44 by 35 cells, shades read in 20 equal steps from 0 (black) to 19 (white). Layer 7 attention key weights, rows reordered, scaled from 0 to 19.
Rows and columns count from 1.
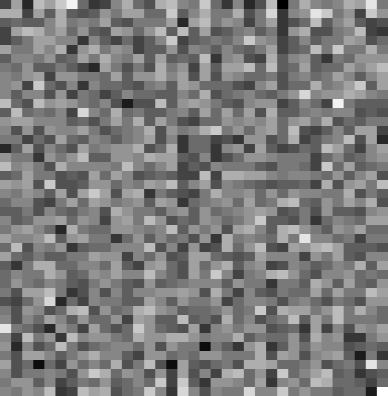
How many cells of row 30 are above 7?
25
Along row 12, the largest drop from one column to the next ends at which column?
32
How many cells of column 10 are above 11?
6
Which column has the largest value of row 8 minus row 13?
35
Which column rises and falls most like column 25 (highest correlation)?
19
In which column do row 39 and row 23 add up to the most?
27
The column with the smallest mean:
26
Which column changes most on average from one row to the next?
8
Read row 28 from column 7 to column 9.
4 7 8
